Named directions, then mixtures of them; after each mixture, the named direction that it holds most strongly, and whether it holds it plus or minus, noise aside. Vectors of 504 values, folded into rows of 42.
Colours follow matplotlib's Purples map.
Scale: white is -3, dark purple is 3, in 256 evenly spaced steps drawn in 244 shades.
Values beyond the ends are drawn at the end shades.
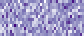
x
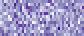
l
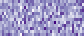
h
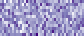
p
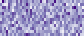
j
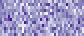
l, minus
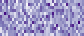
l, minus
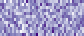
p, plus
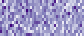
j, plus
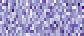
j, minus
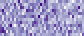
x, minus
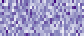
j, plus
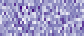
h, minus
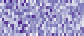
p, minus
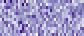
p, minus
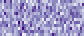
h, minus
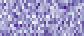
l, plus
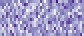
x, plus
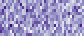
x, minus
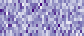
x, minus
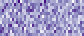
x, minus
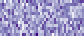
p, plus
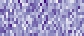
x, minus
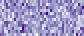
p, minus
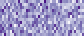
x, minus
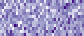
x, plus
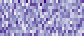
x, minus
